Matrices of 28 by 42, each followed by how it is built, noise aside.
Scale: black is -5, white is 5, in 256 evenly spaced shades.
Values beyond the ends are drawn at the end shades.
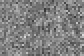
repeating rows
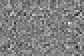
low rank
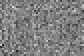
low rank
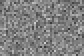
noise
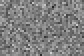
noise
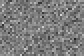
Hankel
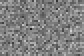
repeating rows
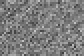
Hankel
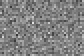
repeating columns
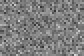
repeating rows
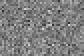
low rank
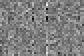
low rank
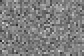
repeating rows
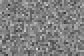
noise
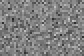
repeating columns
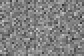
repeating rows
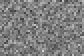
repeating rows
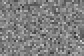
noise
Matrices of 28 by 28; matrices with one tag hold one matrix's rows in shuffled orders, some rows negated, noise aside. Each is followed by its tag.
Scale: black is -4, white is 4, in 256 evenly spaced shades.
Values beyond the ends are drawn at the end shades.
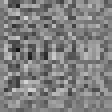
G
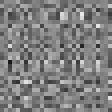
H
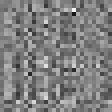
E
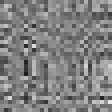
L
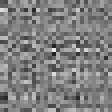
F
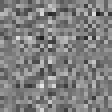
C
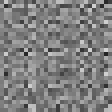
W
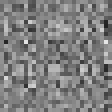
W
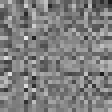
L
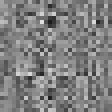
C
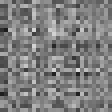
F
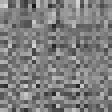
F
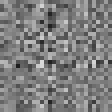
C
